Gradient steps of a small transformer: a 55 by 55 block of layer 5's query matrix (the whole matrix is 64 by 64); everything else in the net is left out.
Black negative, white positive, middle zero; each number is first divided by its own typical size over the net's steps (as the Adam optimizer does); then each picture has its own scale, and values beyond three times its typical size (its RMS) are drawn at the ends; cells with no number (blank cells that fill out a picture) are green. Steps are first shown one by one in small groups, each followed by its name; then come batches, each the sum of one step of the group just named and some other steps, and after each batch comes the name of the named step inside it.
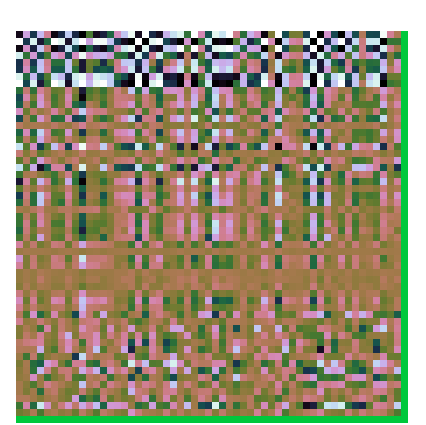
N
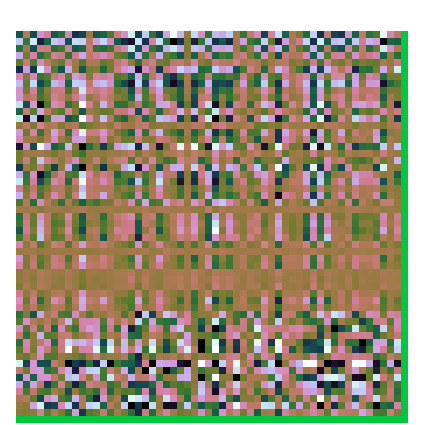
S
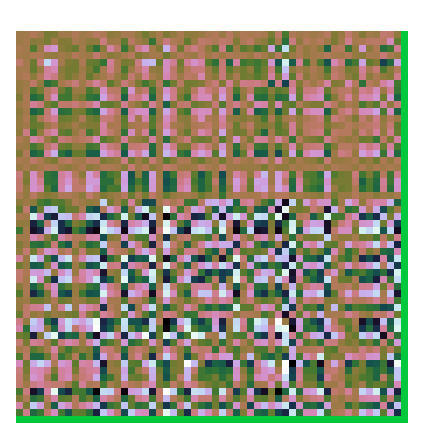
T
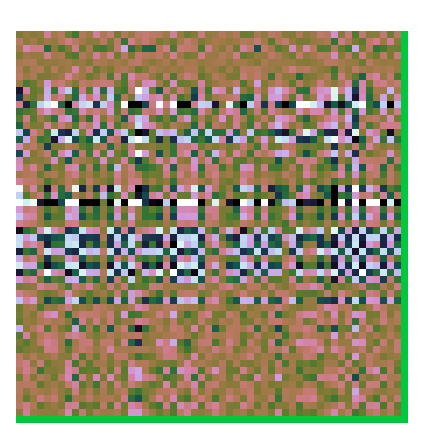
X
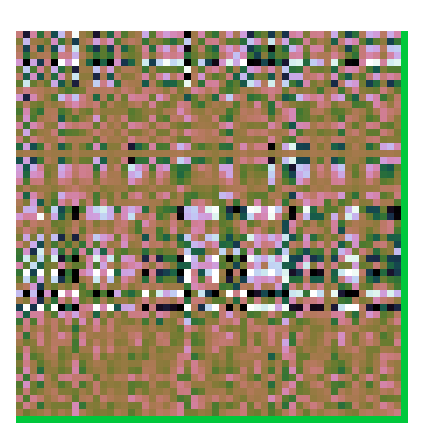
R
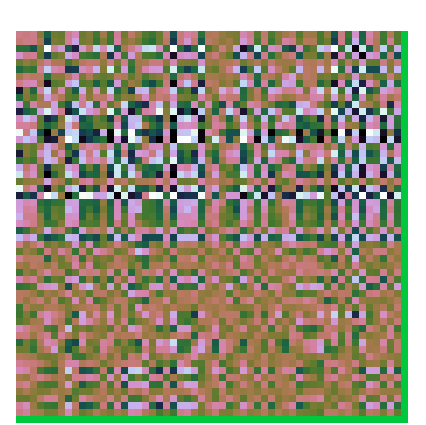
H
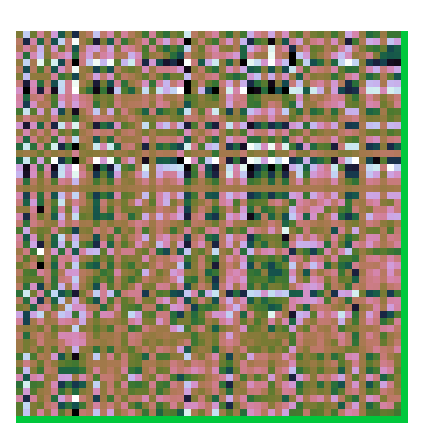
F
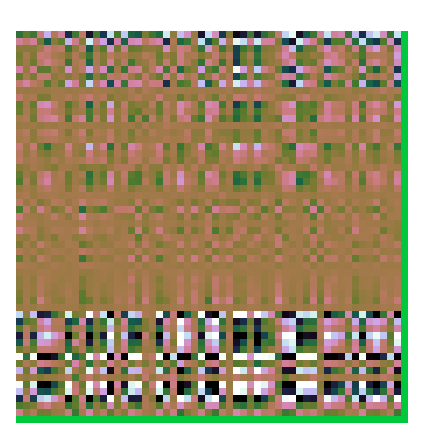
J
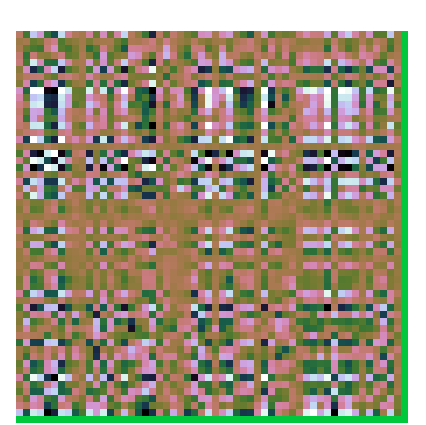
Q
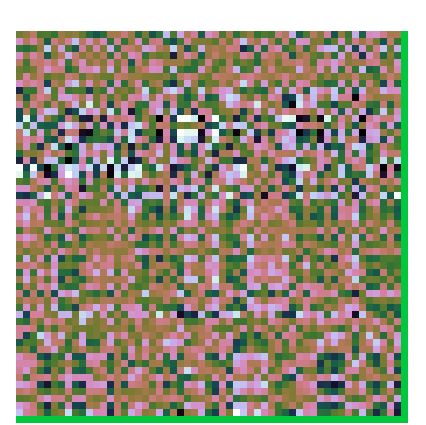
H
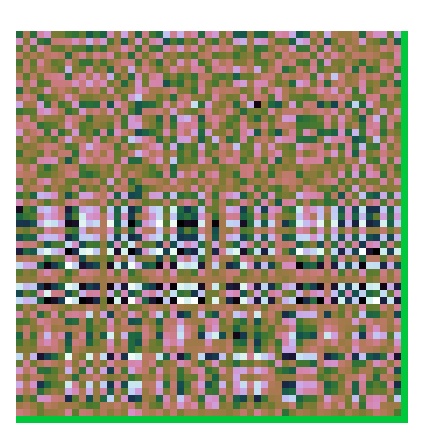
J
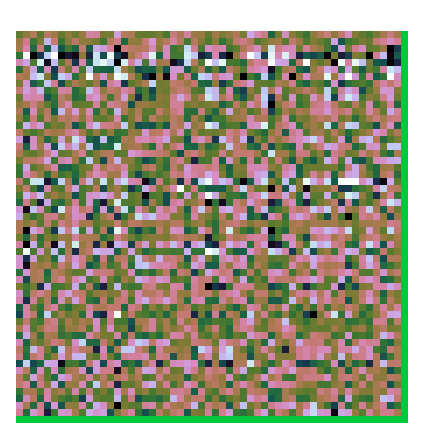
Q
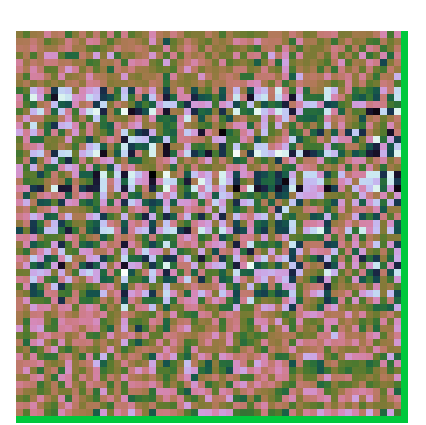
X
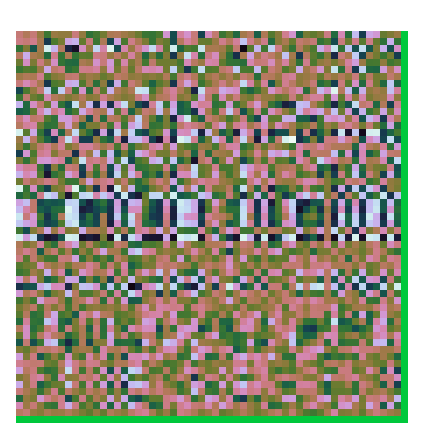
H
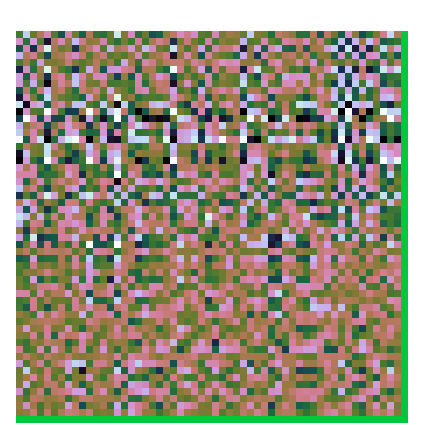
H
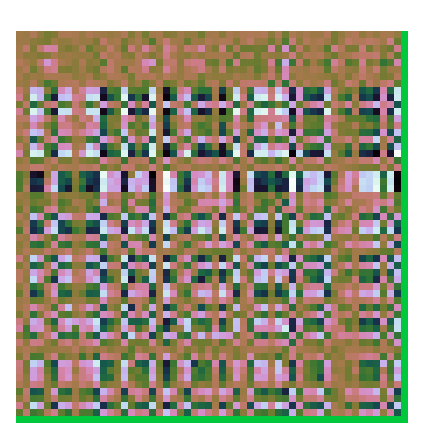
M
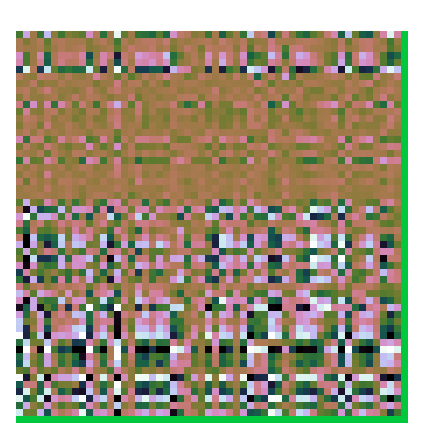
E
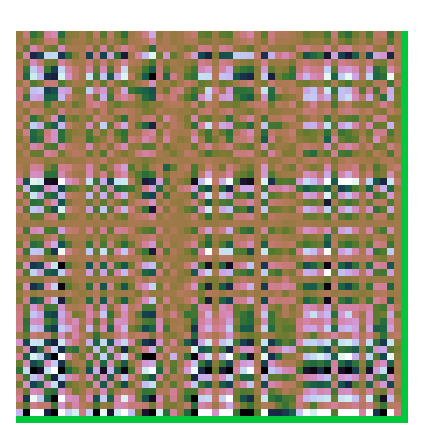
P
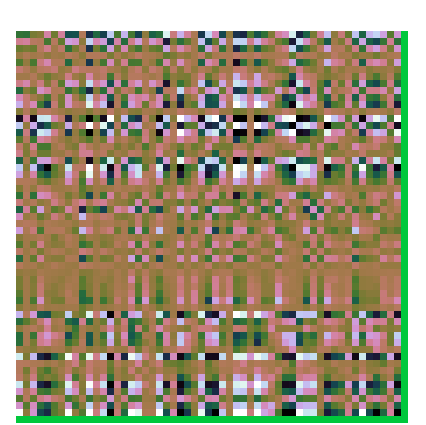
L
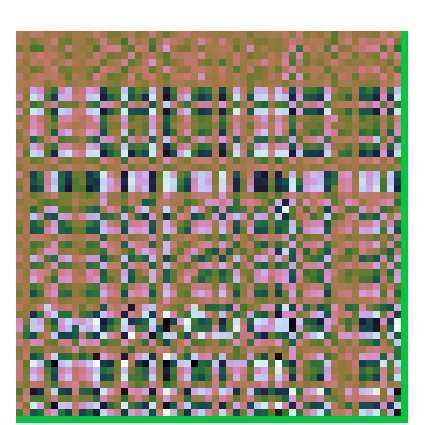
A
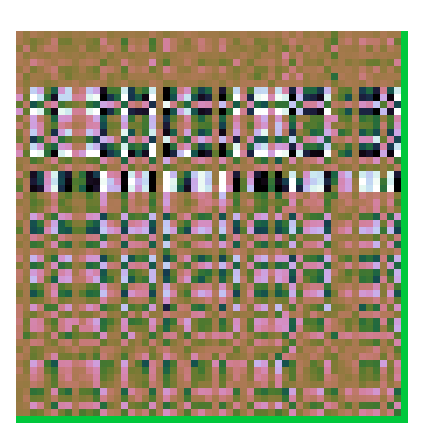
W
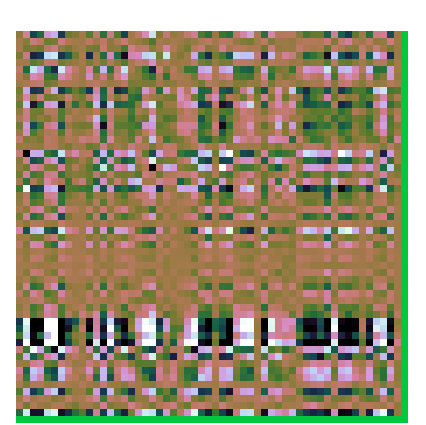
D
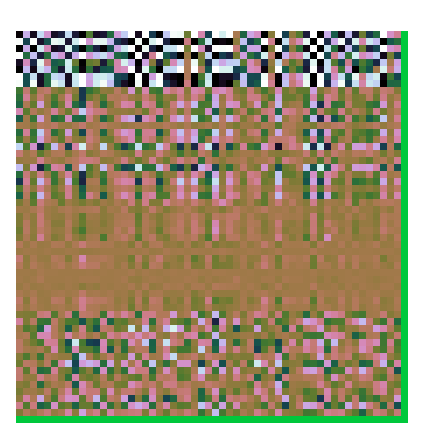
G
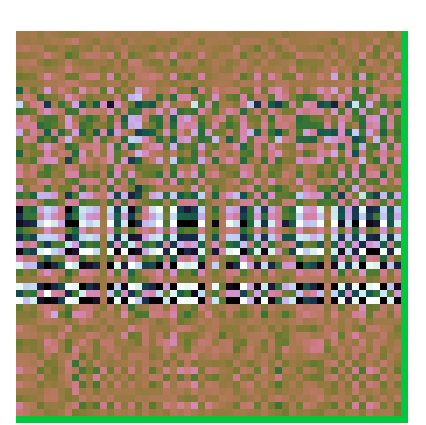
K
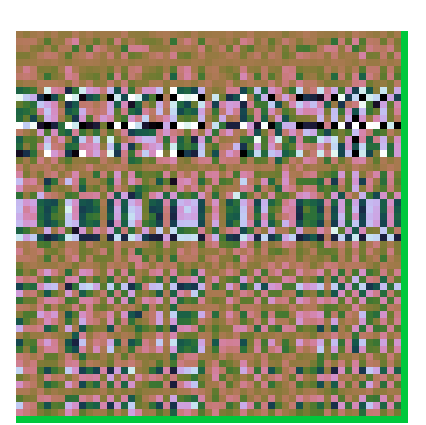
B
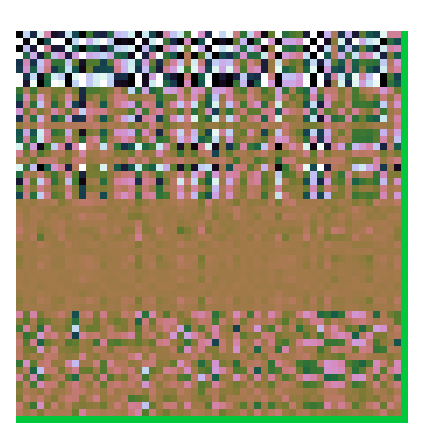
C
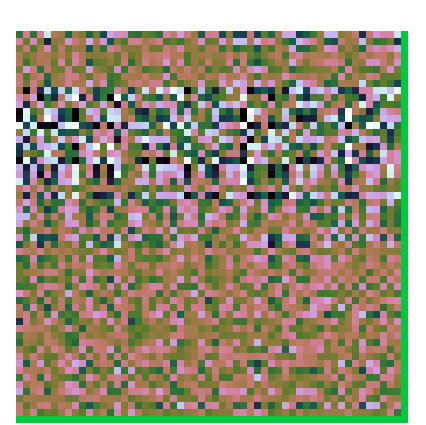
B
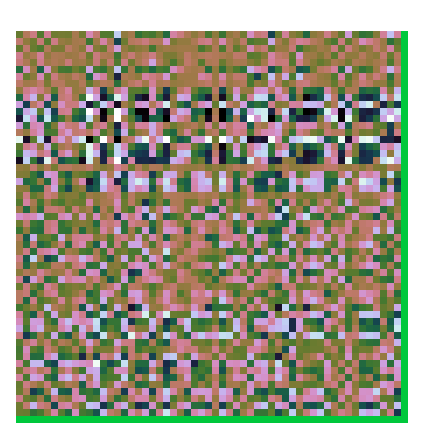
A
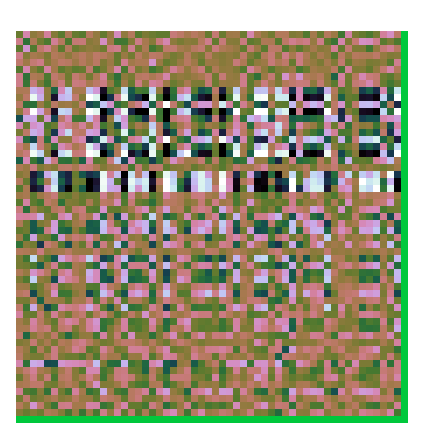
W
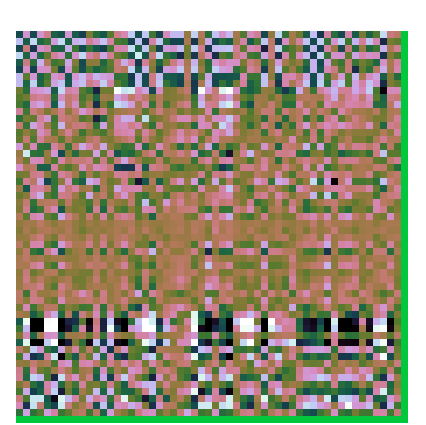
G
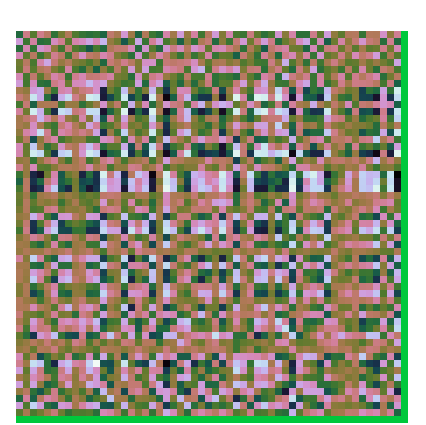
M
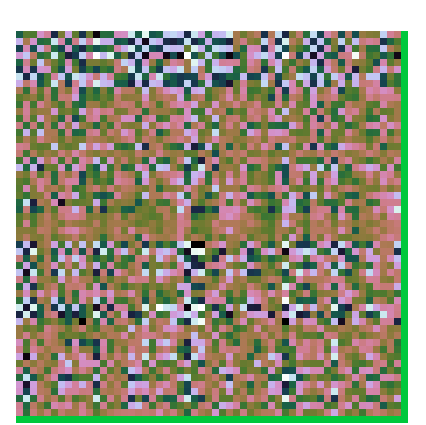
G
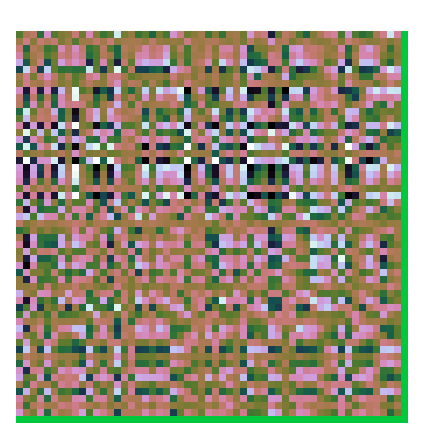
E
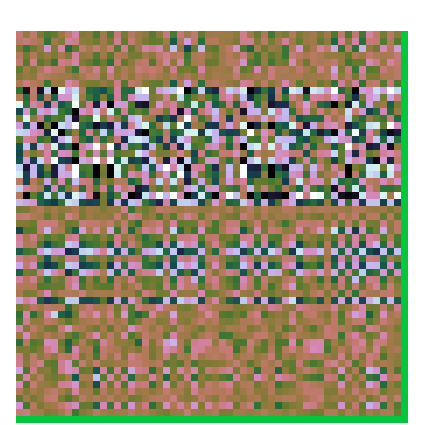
K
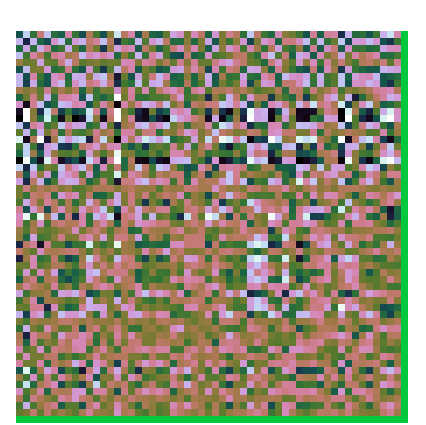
C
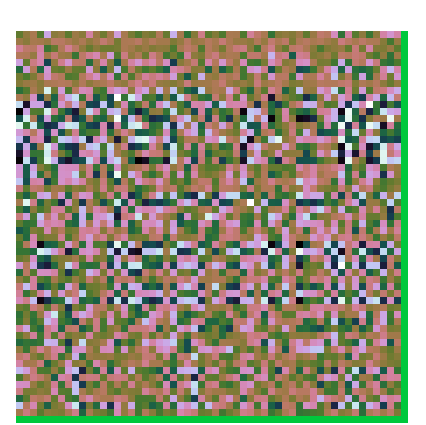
K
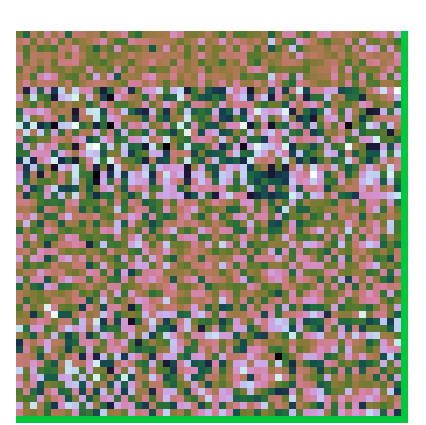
A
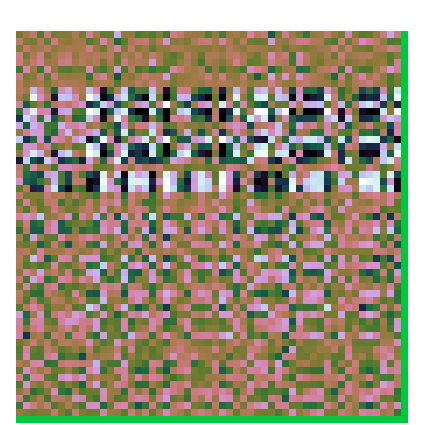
W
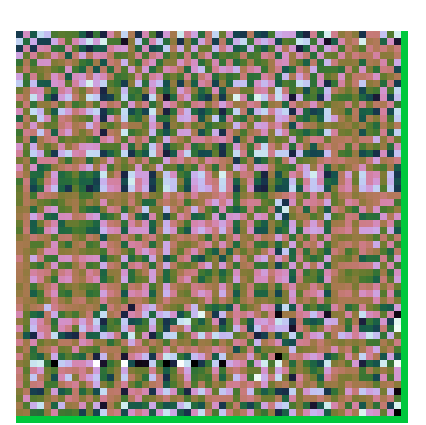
A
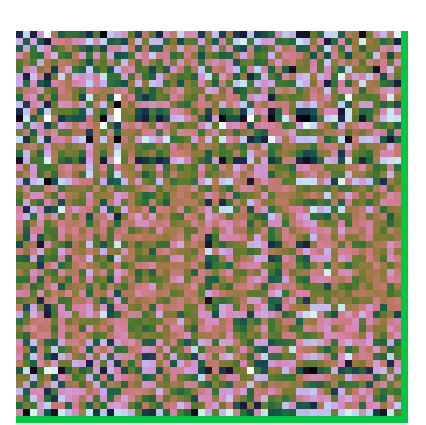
P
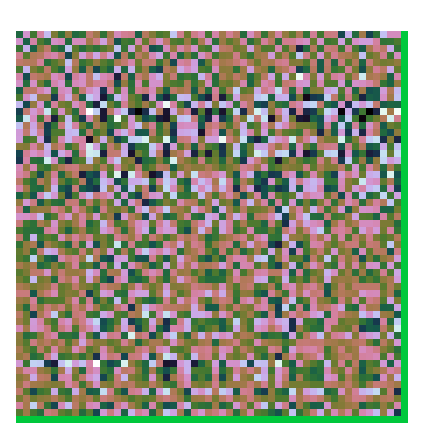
A
